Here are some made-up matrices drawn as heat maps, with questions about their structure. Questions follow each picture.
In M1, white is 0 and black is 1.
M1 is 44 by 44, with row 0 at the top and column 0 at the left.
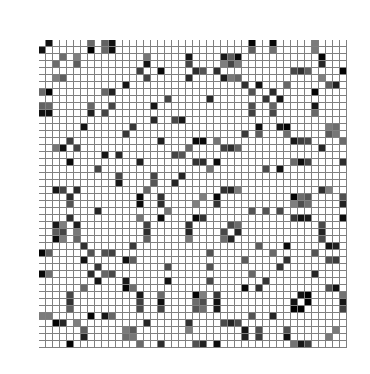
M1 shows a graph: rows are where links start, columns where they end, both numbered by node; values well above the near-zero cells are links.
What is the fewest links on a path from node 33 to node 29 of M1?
6
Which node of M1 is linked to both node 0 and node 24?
node 30
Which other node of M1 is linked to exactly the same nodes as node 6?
node 13
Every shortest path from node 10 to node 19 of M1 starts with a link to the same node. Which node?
node 9
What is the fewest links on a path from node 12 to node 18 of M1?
2
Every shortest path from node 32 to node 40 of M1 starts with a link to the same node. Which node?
node 34
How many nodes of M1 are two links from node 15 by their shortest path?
1
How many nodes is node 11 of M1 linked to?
3
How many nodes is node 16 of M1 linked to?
4
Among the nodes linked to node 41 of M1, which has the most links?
node 21
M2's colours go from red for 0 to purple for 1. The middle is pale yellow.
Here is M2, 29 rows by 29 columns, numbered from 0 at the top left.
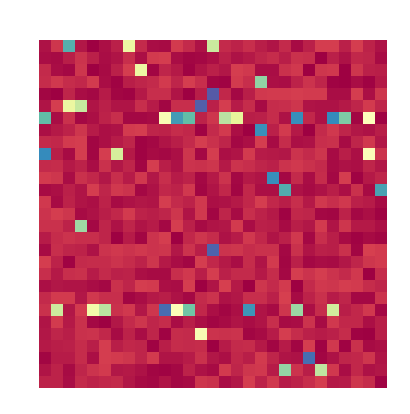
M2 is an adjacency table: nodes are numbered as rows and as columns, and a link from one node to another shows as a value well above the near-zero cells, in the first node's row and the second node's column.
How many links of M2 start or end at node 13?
2
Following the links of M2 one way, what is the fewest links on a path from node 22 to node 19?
2
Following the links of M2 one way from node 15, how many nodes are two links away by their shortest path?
1
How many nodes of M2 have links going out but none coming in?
2
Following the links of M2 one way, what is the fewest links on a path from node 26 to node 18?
4
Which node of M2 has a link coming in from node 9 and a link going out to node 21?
node 6
